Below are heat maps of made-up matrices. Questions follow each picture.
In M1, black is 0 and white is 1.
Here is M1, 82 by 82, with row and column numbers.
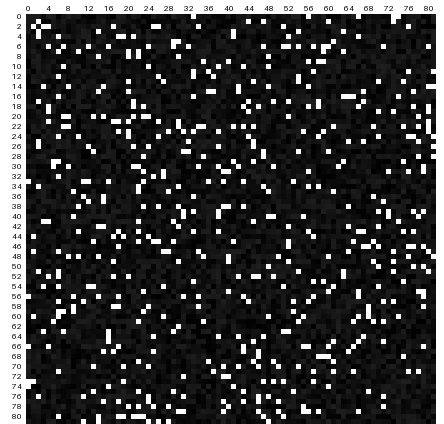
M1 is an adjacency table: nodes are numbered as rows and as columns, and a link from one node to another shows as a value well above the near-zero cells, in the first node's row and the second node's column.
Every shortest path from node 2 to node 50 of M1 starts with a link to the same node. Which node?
node 76
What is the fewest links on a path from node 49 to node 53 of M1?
3
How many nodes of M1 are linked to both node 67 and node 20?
1
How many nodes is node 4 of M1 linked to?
8
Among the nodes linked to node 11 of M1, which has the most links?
node 33
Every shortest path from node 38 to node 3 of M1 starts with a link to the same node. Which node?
node 26
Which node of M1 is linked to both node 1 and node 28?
node 47
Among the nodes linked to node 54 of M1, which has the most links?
node 6
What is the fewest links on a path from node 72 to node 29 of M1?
5
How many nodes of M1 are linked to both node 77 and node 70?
4
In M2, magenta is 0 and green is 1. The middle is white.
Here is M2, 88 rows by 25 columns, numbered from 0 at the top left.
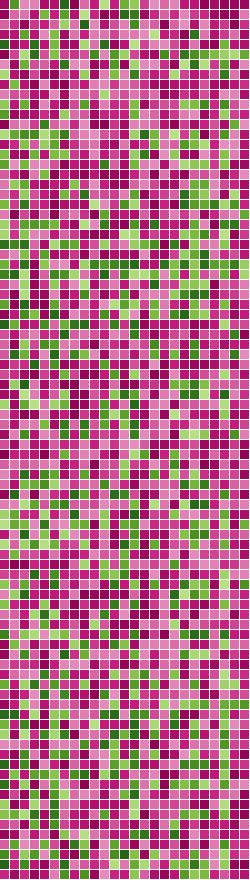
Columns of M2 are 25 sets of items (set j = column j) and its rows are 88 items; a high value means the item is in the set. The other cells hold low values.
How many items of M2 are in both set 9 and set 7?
0
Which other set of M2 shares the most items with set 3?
5
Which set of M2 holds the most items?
13
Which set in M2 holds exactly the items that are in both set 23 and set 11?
16
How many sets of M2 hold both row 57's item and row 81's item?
4
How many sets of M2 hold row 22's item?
12
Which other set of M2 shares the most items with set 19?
2
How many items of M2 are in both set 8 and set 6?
9
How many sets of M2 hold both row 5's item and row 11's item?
1
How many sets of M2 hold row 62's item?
3
